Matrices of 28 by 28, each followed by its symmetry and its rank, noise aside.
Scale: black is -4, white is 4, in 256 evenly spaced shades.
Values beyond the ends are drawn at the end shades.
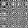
symmetric, rank two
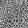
no symmetry, rank four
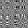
antisymmetric, rank two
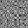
symmetric, rank three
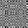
antisymmetric, rank two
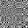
no symmetry, rank four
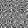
no symmetry, rank four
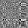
no symmetry, rank two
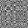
no symmetry, rank three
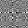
no symmetry, rank two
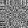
antisymmetric, rank four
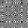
symmetric, rank two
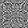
antisymmetric, rank four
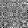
antisymmetric, rank four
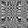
no symmetry, rank two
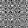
antisymmetric, rank two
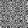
no symmetry, rank four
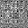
no symmetry, rank four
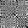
symmetric, rank three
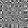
antisymmetric, rank two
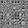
symmetric, rank three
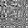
no symmetry, rank four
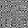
no symmetry, rank three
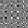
symmetric, rank two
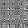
no symmetry, rank three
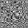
no symmetry, rank four
